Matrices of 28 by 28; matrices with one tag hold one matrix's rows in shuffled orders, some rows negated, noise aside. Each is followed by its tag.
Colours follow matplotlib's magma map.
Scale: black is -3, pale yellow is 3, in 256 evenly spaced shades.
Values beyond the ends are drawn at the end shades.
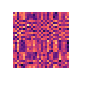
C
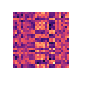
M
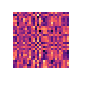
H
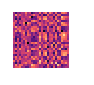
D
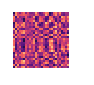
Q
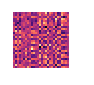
D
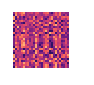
Q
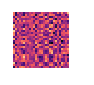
Q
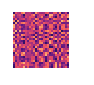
Q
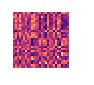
D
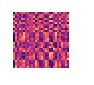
Q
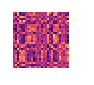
C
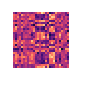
M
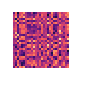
C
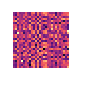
H
